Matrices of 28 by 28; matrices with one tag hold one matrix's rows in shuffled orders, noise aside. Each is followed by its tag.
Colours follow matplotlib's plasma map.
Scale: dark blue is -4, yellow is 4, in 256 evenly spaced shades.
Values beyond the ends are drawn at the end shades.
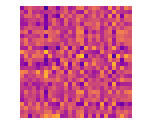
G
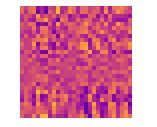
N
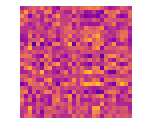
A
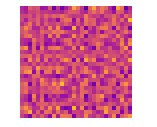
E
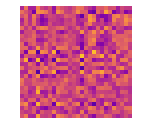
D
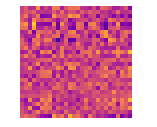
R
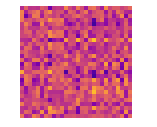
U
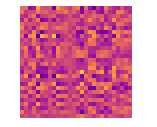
D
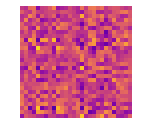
D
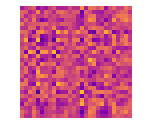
D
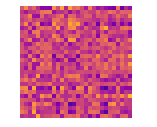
R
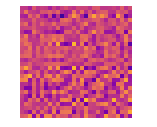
E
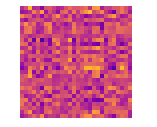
A
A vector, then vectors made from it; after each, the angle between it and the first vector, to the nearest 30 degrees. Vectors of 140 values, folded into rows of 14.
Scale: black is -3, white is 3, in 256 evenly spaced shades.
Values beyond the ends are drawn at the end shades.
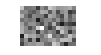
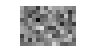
30 degrees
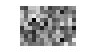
120 degrees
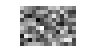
30 degrees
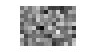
150 degrees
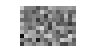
30 degrees
